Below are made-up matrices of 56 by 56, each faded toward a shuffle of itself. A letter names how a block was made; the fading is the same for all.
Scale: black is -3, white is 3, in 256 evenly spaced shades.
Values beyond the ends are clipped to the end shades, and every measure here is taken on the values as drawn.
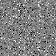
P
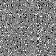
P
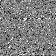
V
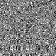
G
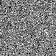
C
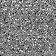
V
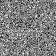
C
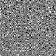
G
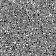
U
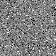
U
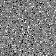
P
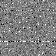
V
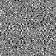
G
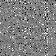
P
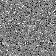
U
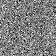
C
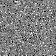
U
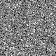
C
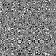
G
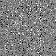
P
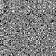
G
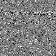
V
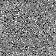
V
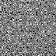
G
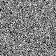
C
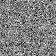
C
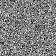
C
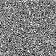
C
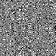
G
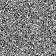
C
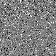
U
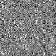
G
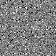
V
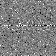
V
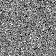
C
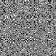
G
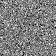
C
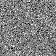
C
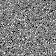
U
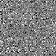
G
